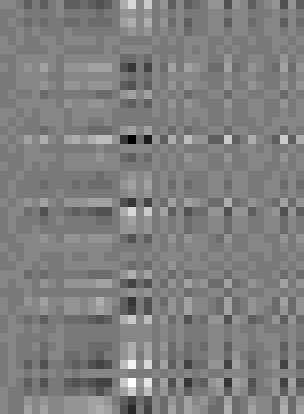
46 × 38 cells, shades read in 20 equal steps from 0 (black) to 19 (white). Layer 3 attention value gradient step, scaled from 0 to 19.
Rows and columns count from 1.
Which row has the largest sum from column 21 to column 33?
16
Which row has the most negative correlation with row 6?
9
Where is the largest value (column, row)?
17, 43
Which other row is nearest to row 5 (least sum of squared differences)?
19
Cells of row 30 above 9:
19
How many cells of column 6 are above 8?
32
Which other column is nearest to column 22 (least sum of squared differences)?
12
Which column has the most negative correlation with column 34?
3
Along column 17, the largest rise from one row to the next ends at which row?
24
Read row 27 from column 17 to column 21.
6 9 7 10 9
